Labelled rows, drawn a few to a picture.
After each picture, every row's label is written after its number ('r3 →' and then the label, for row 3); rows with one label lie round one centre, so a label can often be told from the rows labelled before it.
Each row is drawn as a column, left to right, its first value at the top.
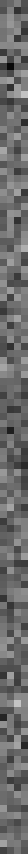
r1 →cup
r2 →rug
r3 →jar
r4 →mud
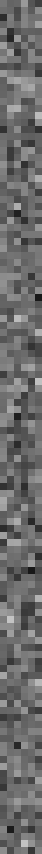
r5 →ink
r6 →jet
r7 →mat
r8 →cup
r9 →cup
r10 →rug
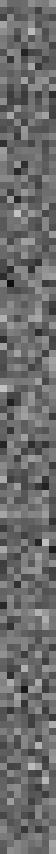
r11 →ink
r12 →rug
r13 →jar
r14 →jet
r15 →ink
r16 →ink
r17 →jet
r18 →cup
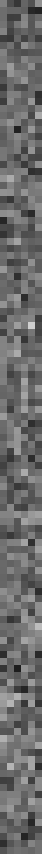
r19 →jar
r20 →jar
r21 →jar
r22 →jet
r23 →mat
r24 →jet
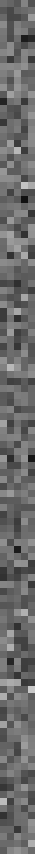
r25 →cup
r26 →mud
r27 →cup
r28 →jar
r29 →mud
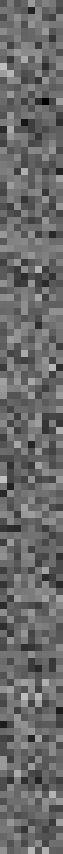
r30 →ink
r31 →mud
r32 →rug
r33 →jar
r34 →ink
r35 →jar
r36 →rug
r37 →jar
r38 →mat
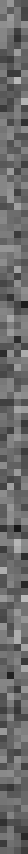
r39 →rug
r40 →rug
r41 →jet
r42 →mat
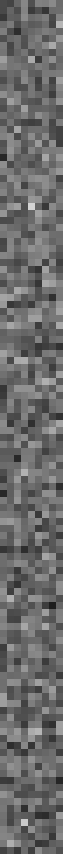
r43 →jar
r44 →mat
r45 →mat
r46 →jet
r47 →mat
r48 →rug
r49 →ink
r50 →ink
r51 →cup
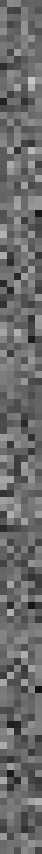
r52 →rug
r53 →ink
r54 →mud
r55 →rug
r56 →cup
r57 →mat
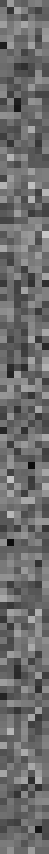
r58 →rug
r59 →ink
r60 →rug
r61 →rug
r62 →mud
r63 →jet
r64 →rug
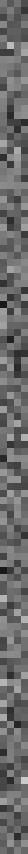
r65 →mat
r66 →cup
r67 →ink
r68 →jet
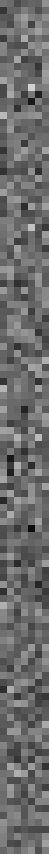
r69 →jet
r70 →mud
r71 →rug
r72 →rug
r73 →mud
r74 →jet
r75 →cup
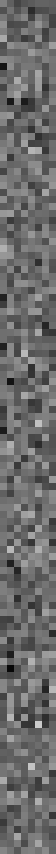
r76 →rug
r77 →jar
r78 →cup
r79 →jar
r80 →ink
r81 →cup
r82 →jet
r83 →ink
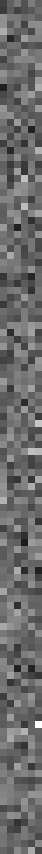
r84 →rug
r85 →jet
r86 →jar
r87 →mat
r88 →jar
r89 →cup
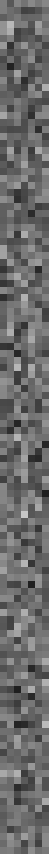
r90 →rug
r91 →rug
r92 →jet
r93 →ink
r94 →mud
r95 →rug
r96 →cup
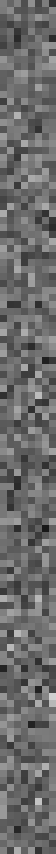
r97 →jar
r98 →mat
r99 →jet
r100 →mud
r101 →ink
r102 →mat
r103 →mud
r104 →jar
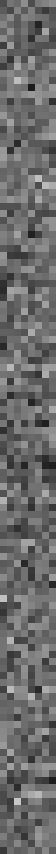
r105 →rug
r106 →mud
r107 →cup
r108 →mud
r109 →jar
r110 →mat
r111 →mud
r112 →mud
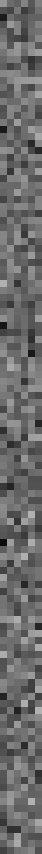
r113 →ink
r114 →jet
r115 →cup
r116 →mat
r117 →jet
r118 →mud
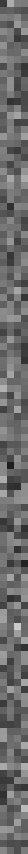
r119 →ink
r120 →mud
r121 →jet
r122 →rug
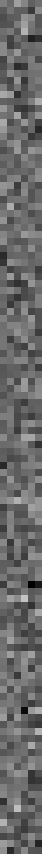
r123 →mud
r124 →mat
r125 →rug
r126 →rug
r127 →ink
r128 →ink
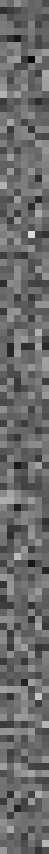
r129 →mud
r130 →ink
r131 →mud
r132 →mud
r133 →rug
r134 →jar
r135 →cup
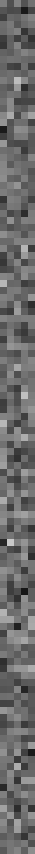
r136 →ink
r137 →jet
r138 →mud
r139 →jet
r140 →jet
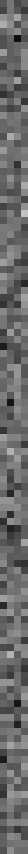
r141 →rug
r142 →rug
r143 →jet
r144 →jar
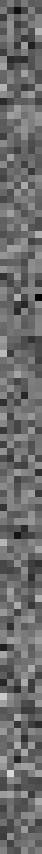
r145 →jar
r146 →rug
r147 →jet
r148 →mud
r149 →jet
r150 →rug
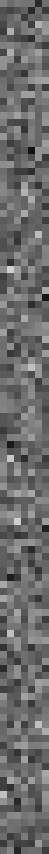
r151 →jar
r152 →jet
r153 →jet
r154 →jar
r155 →jet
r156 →cup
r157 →rug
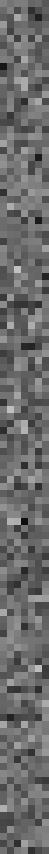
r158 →rug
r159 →mat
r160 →jet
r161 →cup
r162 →mat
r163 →mat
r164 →jar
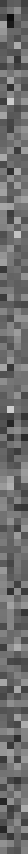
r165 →rug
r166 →mat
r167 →mud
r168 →mat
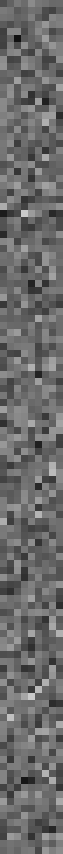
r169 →mat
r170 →mud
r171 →jet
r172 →jar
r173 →jar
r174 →ink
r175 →rug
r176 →jet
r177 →cup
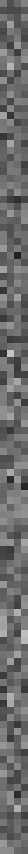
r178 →jet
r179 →jar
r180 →ink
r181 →jet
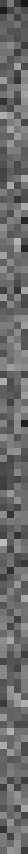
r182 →jet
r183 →mud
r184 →jar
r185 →mat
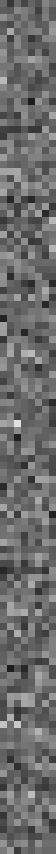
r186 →cup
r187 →jar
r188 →cup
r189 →jar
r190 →jar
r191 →ink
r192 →mat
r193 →rug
